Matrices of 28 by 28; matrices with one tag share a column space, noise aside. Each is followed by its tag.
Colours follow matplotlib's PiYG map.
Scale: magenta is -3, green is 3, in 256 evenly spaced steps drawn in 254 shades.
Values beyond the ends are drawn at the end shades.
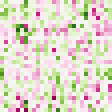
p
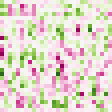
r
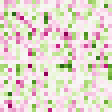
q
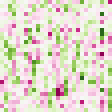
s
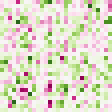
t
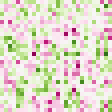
s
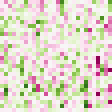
t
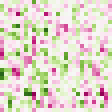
r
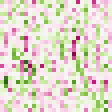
s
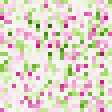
q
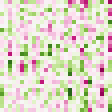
s
